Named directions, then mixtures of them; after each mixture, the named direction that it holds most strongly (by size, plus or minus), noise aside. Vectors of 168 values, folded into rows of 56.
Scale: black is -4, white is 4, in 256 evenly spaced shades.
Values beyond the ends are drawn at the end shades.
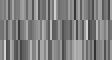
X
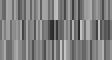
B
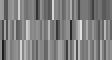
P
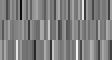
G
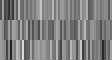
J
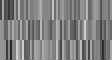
J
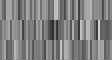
B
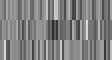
B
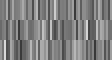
X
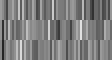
P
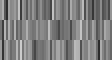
P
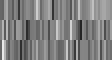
P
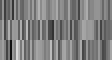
J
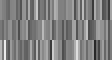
X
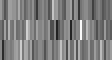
P
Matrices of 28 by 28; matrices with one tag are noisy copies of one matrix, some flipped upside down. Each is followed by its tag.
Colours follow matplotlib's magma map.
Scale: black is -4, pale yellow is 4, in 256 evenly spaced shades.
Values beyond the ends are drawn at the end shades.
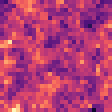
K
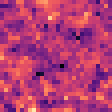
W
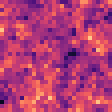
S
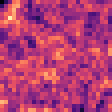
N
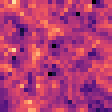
K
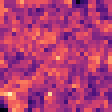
N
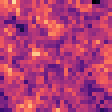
K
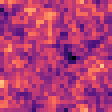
S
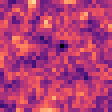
W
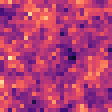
S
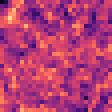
N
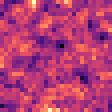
W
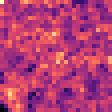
N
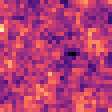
S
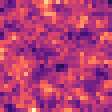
W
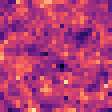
W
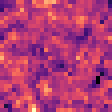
W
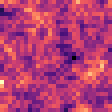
S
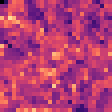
N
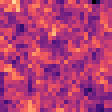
K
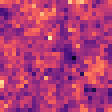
S
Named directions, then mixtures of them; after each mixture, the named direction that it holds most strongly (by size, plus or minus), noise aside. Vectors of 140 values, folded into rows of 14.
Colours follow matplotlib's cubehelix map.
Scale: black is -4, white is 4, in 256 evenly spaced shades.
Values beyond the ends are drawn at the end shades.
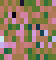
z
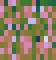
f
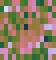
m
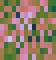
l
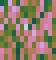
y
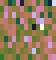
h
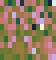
h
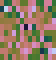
m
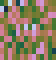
y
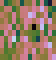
h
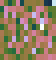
h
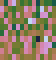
f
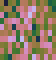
l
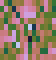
l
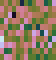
z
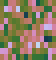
m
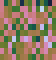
f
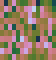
f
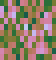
y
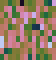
z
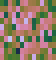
l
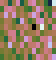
h
